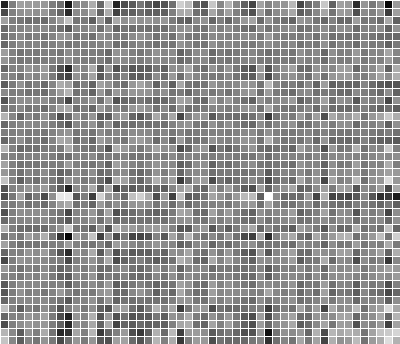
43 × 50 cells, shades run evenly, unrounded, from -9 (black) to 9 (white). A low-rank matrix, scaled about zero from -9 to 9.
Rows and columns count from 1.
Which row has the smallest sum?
1
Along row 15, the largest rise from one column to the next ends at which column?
42
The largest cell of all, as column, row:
34, 25
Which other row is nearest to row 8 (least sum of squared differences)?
7
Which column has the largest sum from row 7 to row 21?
49
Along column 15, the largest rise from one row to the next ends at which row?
3
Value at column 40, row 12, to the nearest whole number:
-1
